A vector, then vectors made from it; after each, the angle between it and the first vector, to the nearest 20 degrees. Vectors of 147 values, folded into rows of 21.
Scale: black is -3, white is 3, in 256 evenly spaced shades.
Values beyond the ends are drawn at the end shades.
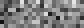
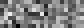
100 degrees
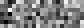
60 degrees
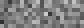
20 degrees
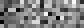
20 degrees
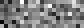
40 degrees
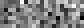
40 degrees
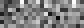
20 degrees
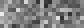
140 degrees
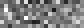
120 degrees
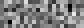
100 degrees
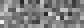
160 degrees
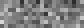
160 degrees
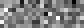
160 degrees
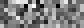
80 degrees
